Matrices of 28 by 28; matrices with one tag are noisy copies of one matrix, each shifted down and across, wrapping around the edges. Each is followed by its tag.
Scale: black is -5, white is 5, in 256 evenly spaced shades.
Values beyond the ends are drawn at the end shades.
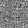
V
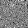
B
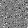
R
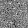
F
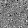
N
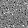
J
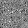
R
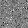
R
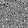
N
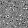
N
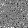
B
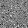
R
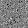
F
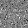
J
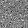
J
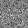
J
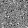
N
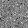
N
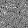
B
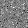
N
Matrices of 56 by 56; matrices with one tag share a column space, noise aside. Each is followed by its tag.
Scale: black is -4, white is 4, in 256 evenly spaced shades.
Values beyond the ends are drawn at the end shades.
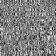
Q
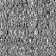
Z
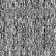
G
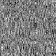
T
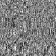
T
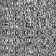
Z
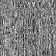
G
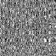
Z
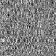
Z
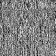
G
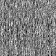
G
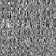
Z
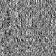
Z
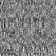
T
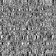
Q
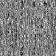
G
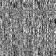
G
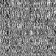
Z
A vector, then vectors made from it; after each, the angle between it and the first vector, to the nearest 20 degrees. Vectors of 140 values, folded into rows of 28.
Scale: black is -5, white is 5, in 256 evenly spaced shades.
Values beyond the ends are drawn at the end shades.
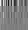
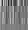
40 degrees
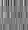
40 degrees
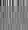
160 degrees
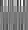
100 degrees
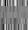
120 degrees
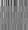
20 degrees
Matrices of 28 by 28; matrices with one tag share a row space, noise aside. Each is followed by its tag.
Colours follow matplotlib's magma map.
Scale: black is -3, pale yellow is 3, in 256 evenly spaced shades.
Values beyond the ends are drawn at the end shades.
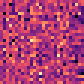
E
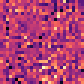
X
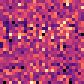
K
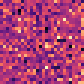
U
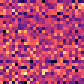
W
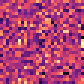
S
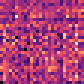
W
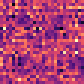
W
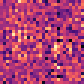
U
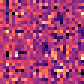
X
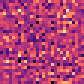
K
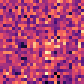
U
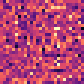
U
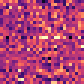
X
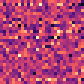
U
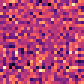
E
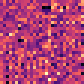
X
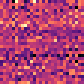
W
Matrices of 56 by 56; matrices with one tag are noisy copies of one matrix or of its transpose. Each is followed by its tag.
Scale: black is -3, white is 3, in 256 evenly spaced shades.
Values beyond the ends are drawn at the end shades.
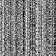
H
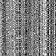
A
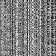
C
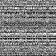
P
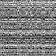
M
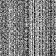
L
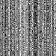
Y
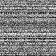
P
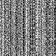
H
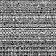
C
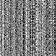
H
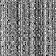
M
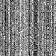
Y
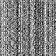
M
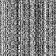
M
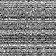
M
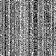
Y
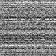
M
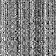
M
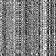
A
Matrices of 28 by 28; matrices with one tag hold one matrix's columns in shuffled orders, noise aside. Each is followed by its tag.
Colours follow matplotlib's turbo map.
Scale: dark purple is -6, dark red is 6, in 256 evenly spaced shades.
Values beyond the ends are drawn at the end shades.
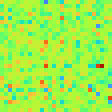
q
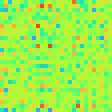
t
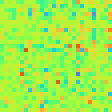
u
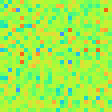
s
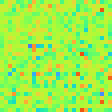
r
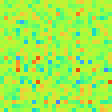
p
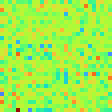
r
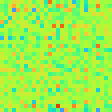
t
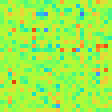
u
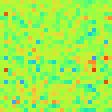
p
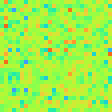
s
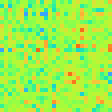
u
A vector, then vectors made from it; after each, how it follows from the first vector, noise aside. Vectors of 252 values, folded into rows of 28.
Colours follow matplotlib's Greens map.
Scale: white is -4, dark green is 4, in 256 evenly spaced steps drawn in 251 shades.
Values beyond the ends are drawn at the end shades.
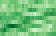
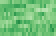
reversed, negated, shrunk.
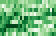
scaled up.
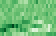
partly zeroed.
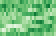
negated.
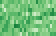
partly zeroed.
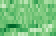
partly zeroed.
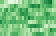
wrapped around, negated.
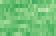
reversed, negated, shrunk.
